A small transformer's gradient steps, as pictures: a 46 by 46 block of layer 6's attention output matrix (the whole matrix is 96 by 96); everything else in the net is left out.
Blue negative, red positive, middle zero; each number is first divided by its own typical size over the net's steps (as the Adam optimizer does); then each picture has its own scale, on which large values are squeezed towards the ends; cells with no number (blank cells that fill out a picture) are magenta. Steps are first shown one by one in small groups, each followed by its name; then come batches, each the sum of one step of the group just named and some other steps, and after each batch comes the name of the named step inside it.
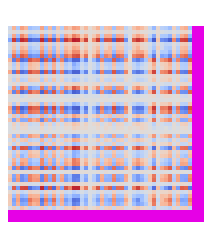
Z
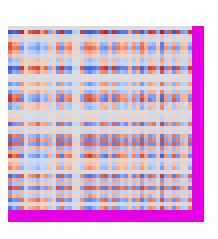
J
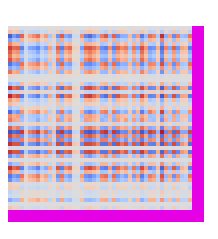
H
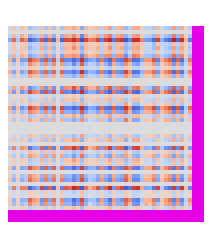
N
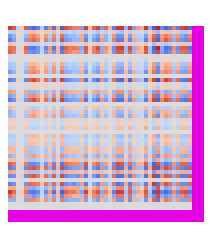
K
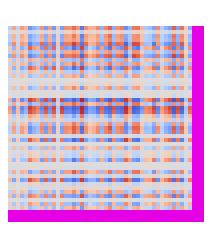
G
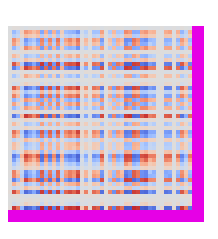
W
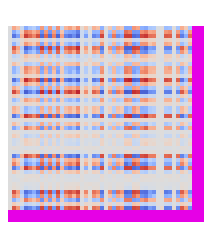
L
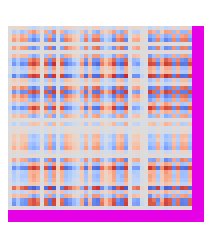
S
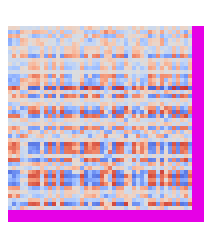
S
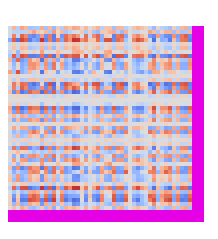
Z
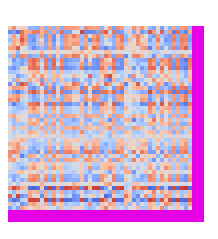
S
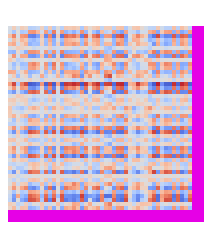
S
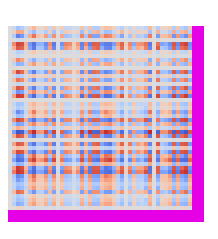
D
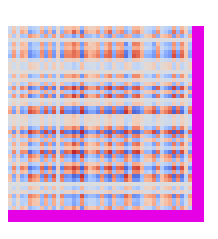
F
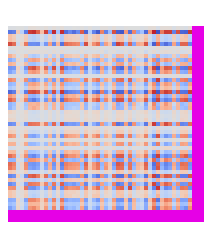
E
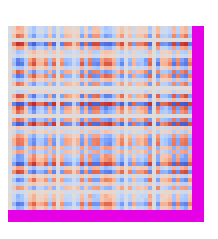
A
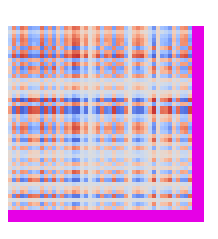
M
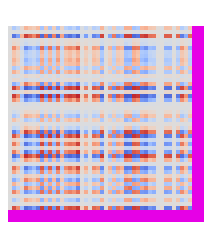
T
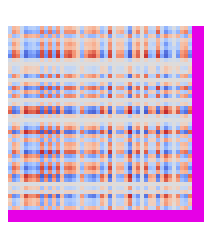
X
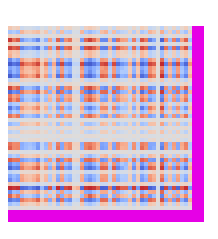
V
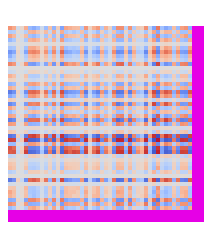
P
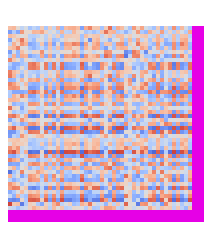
F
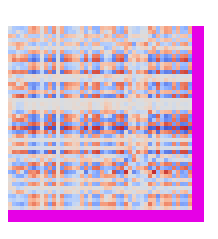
D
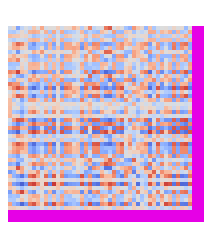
D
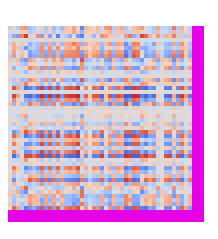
T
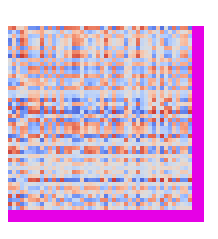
M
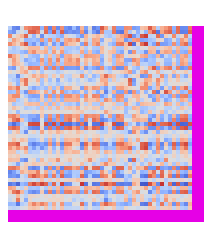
E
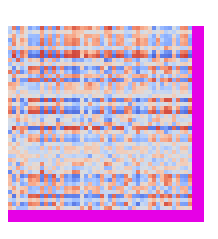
M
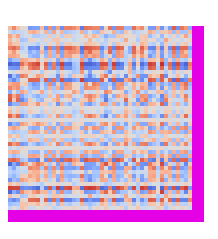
V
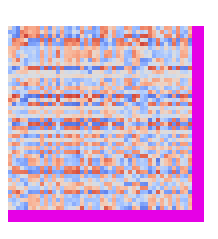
T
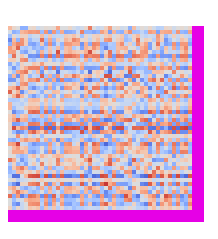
D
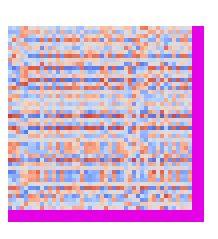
V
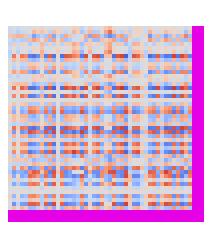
F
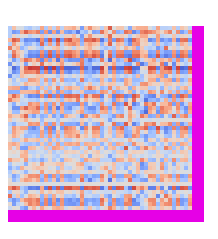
V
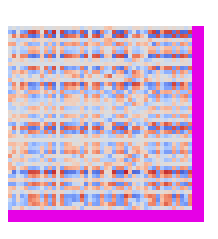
E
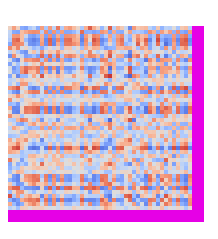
V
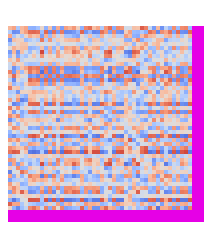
P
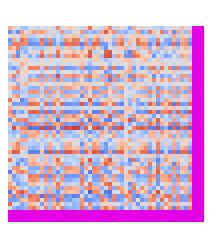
X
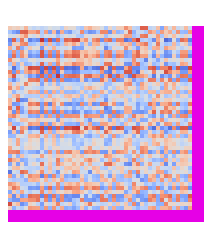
M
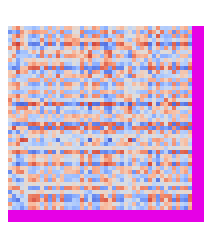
A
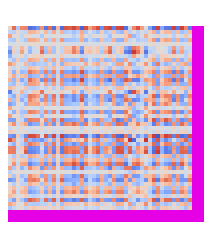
P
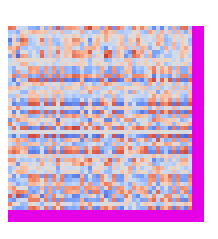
P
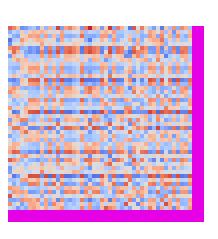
X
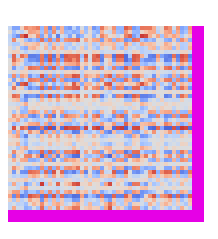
T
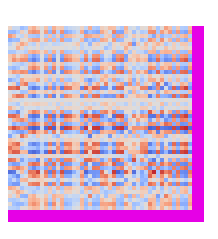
D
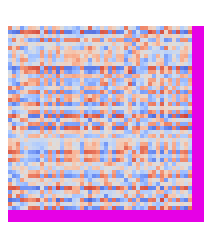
V
